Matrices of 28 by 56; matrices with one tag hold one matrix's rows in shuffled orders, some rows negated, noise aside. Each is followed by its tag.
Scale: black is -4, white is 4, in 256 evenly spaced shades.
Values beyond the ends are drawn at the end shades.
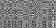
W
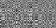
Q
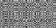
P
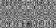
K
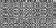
P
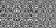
Q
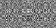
K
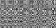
W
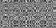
P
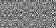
W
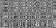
P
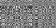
Q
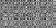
P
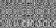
K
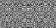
K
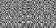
K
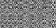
W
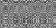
P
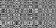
Q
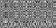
P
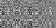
Q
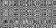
P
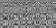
P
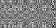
W
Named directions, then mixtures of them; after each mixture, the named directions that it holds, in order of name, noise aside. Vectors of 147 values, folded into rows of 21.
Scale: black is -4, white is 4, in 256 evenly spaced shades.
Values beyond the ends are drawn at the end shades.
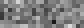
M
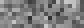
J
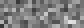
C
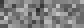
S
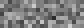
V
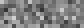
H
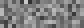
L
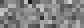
H, L.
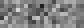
J, M, S.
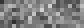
H, J.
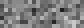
C, M.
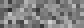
S, V.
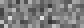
C, H, L.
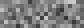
C, H, J.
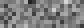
J, L, M.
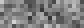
H, J.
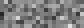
M, V.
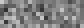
H.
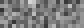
J, L, V.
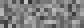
L.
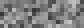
C, J, V.
